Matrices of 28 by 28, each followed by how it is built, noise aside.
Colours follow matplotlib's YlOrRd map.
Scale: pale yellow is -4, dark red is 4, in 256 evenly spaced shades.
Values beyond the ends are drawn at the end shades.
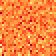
low rank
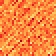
Hankel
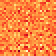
low rank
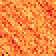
Toeplitz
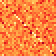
diagonal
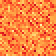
Toeplitz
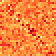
banded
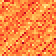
Hankel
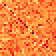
diagonal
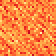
Toeplitz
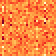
uneven columns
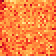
smooth
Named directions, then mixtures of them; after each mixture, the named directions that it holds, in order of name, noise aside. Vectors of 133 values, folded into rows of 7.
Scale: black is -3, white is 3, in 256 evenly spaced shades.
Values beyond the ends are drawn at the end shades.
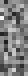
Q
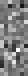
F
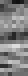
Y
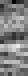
Y.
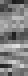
Y.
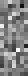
F.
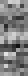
F, Y.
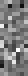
F.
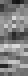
Y.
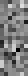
F.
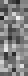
F, Q, Y.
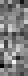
F, Q, Y.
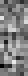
F, Q, Y.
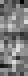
F, Q, Y.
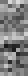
F, Y.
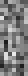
F, Q.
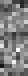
F, Y.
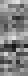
F, Y.
